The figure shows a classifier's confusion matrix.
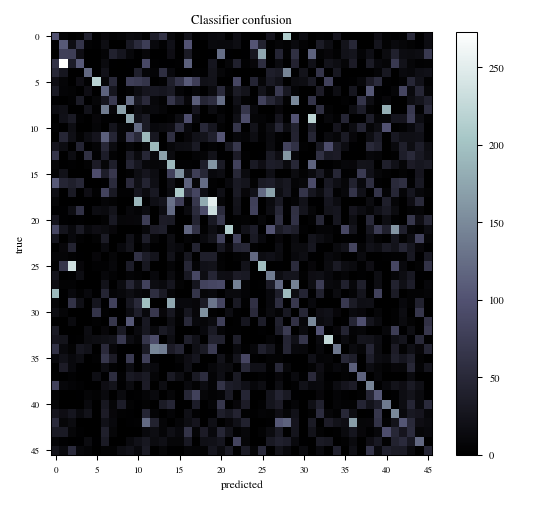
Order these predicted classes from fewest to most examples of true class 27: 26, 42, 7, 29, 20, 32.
7, 42, 26, 32, 20, 29
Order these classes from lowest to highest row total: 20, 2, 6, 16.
20, 6, 2, 16
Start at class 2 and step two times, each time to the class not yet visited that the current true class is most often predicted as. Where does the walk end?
41
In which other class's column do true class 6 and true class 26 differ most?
38
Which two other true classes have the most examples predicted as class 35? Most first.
21, 29
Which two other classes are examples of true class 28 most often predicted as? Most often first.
0, 39
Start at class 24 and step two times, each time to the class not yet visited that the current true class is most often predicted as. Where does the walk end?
40
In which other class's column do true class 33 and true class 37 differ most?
12
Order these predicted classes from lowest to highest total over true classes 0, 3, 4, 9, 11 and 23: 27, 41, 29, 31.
27, 41, 29, 31
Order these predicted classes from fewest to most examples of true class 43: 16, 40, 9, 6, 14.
9, 14, 6, 16, 40
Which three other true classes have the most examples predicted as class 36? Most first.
42, 23, 17
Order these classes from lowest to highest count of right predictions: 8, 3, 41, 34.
3, 34, 41, 8
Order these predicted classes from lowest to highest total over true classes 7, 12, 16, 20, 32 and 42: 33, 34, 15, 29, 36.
15, 34, 33, 36, 29
